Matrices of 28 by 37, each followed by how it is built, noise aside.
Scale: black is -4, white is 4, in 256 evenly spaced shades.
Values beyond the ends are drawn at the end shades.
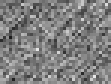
Hankel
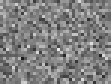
noise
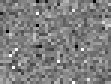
sparse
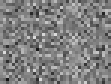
repeating rows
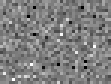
sparse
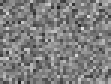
noise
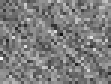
Toeplitz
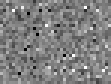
sparse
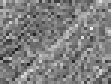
Hankel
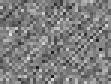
Hankel
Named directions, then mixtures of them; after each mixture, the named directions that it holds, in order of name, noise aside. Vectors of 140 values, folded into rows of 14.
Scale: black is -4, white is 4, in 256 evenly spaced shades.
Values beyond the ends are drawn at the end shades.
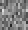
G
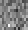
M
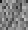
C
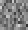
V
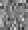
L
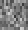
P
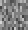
C, L.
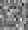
M, P.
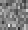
G, M.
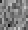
C, M.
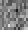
M.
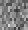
M.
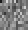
C, G, V.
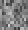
M, P.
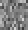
L.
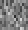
P.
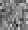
G, L, P.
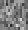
G, P.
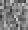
L, P.
